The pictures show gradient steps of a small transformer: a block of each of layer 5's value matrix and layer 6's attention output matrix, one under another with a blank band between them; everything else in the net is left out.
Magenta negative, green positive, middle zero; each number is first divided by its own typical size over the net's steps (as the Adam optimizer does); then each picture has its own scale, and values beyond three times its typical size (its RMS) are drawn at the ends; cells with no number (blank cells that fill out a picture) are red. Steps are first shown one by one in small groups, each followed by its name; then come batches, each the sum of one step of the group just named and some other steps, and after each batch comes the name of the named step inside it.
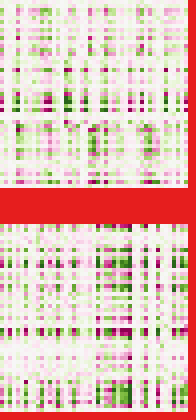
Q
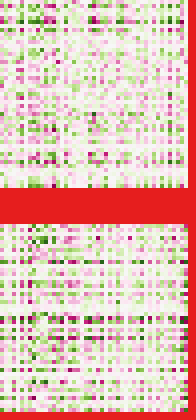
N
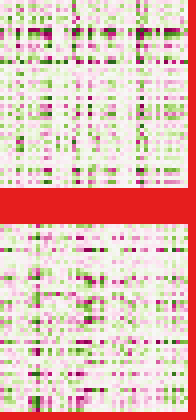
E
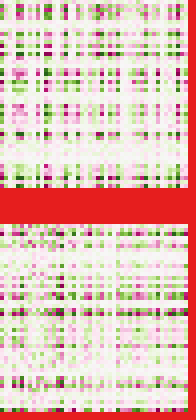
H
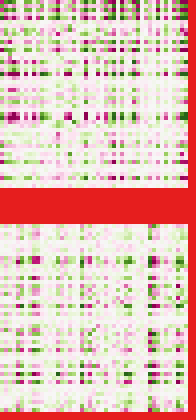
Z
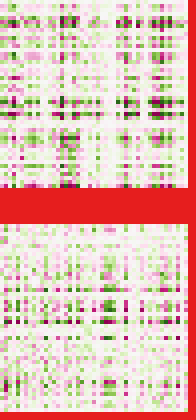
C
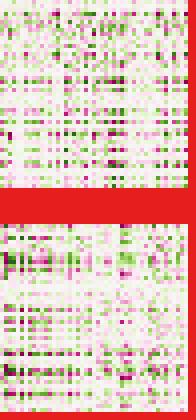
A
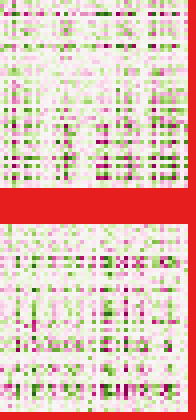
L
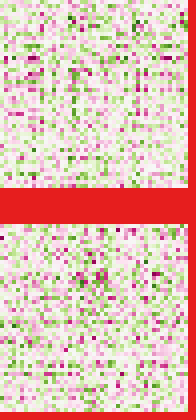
C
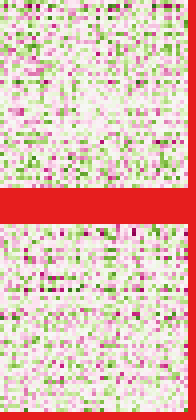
H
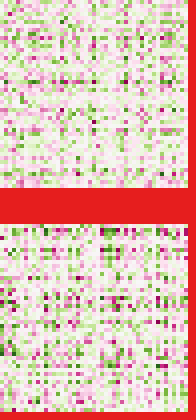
E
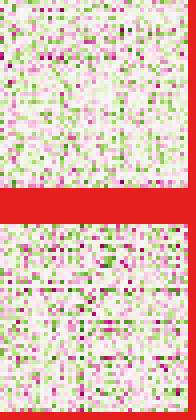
E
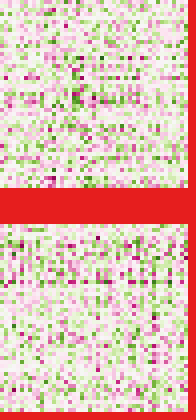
N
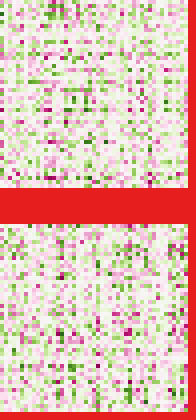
Q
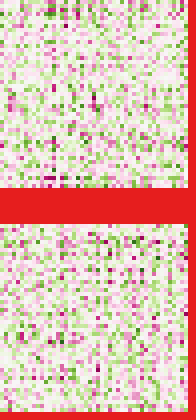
H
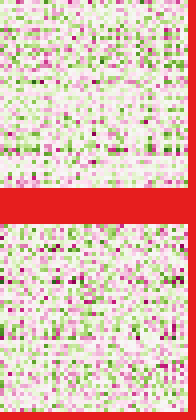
A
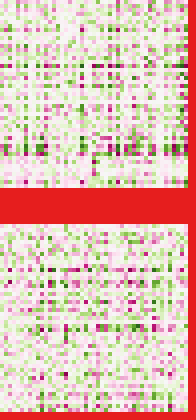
A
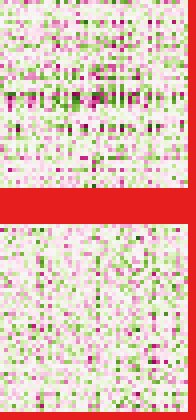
Q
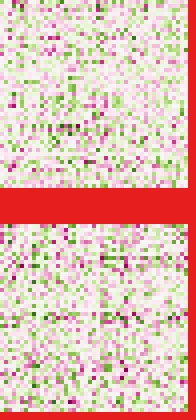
L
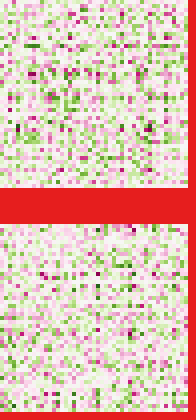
Q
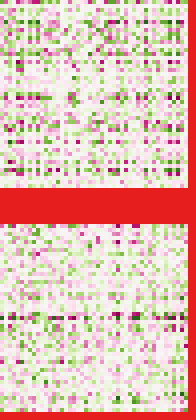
N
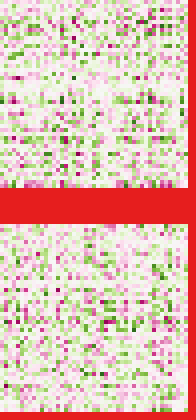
C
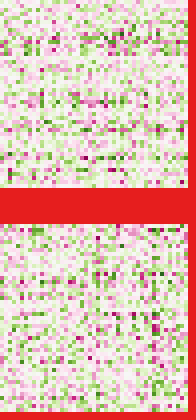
N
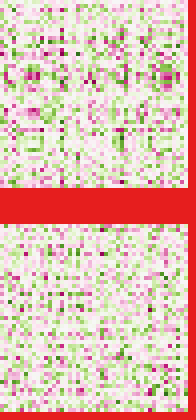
H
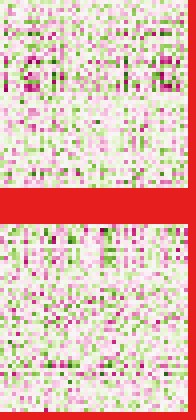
E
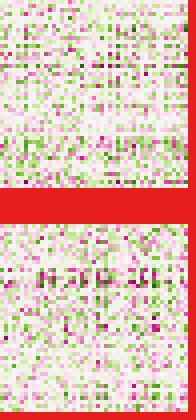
H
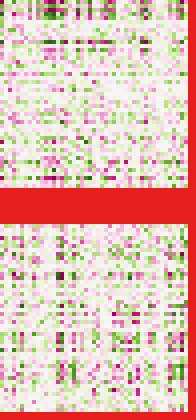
Z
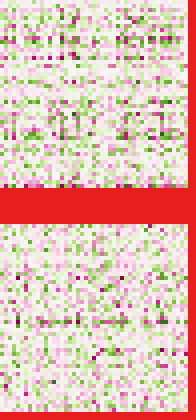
C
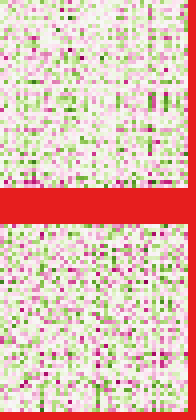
Q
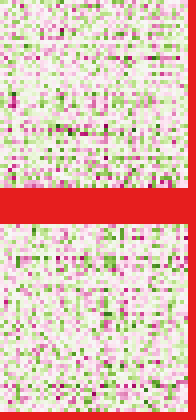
L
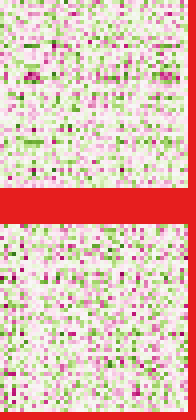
A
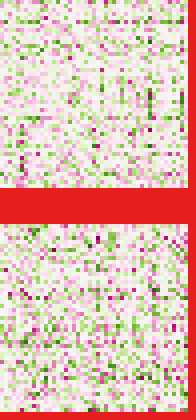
N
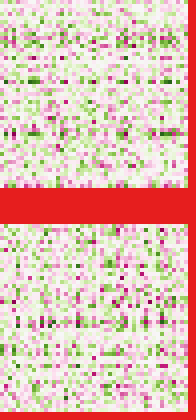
L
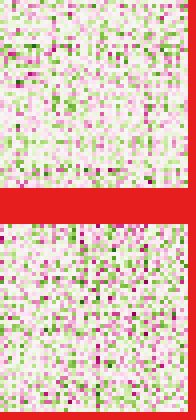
Q
